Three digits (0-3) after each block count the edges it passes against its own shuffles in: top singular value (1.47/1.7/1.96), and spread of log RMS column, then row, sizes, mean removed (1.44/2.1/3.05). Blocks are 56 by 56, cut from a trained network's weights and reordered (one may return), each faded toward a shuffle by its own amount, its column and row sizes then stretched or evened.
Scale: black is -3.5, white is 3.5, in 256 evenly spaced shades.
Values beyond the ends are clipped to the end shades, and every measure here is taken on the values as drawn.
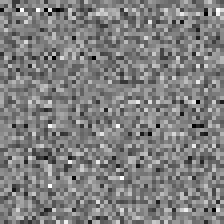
0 0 2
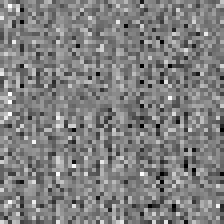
1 1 1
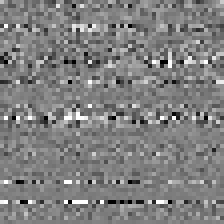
2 0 3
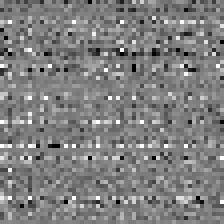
1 1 3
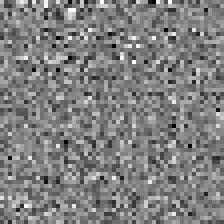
2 1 2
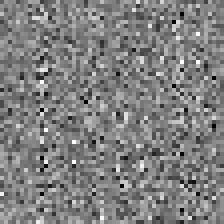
0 2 0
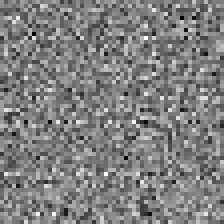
1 0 1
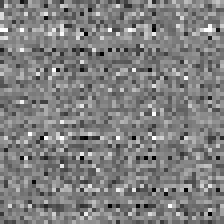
0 1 2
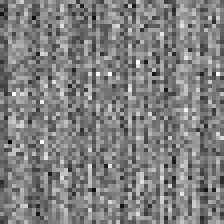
3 0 0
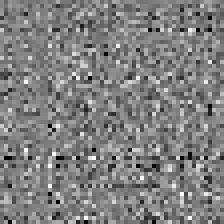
1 2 2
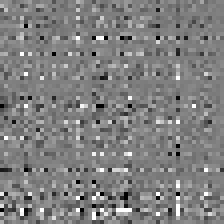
1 2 3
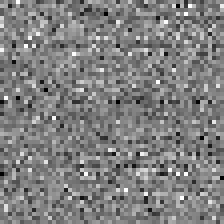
0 0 1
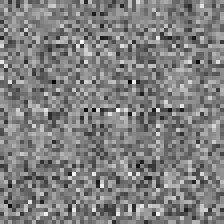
2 0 2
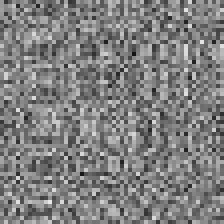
3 1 0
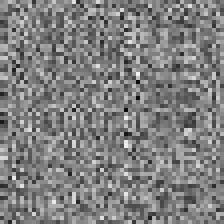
3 1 0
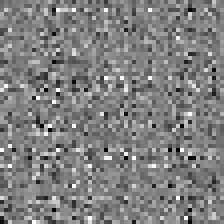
0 2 2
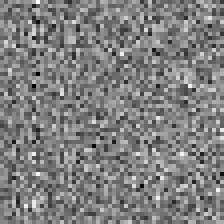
2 1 0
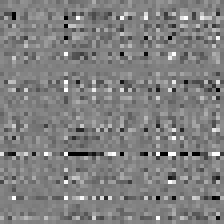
3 2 3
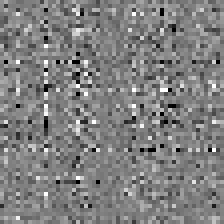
1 2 2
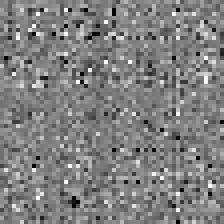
0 1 2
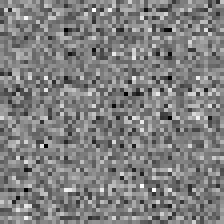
2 1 2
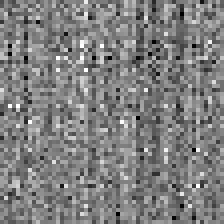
2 1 1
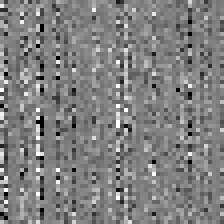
1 3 0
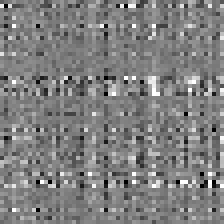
3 1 3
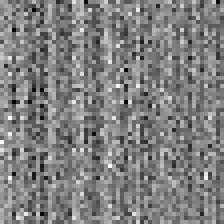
3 1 1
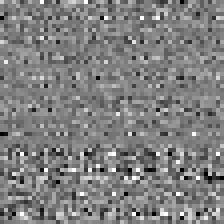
1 0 3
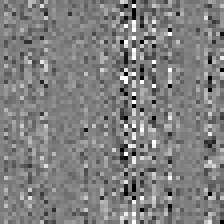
1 3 0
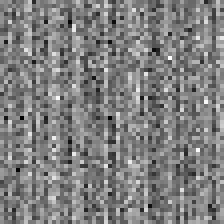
3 1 0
